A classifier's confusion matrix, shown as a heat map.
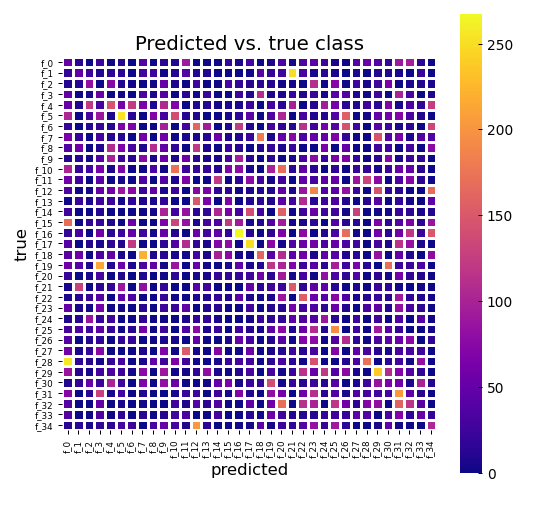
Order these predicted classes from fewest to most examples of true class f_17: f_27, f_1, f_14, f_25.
f_1, f_27, f_25, f_14
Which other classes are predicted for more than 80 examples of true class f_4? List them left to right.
f_2, f_6, f_9, f_21, f_24, f_34
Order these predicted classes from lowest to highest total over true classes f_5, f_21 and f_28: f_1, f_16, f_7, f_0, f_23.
f_16, f_7, f_1, f_23, f_0
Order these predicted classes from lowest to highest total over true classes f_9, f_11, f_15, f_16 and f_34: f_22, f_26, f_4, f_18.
f_18, f_4, f_22, f_26
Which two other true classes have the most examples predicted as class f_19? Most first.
f_30, f_10
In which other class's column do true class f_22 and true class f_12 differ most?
f_34
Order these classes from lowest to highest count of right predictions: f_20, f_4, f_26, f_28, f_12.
f_12, f_20, f_26, f_4, f_28
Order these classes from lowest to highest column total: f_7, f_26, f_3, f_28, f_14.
f_28, f_14, f_7, f_26, f_3
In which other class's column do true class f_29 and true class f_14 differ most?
f_20
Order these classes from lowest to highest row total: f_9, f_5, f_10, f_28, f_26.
f_26, f_9, f_28, f_10, f_5
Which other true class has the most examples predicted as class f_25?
f_32
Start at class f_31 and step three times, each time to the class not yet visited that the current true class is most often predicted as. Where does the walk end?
f_7
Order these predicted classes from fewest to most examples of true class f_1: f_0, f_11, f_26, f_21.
f_26, f_0, f_11, f_21
